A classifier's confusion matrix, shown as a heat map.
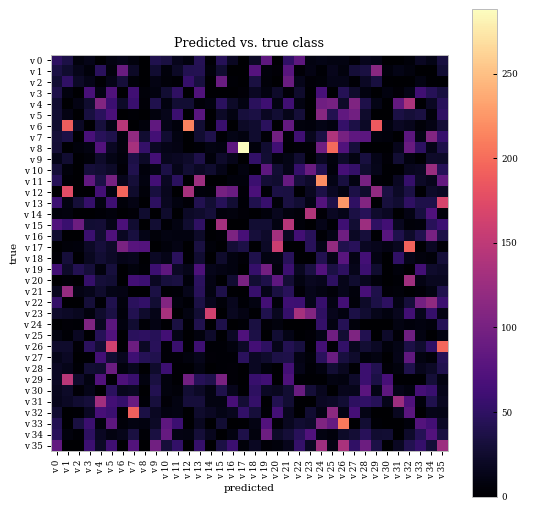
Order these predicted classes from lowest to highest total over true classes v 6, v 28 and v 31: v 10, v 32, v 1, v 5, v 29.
v 10, v 32, v 5, v 1, v 29
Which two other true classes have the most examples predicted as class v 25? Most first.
v 8, v 7
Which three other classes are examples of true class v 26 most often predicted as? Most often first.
v 35, v 5, v 7
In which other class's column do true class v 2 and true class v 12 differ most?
v 6
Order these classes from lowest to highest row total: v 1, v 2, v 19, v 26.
v 2, v 1, v 19, v 26
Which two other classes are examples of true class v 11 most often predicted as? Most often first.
v 24, v 13
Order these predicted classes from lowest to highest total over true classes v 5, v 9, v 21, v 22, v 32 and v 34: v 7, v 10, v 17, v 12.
v 12, v 17, v 10, v 7
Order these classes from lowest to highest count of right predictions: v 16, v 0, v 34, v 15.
v 0, v 34, v 16, v 15
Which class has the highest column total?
v 26
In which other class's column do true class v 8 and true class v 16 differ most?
v 17
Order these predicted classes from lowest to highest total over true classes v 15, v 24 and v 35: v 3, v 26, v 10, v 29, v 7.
v 10, v 29, v 7, v 3, v 26
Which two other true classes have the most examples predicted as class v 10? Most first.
v 23, v 22
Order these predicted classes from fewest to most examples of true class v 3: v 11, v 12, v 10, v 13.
v 12, v 10, v 11, v 13
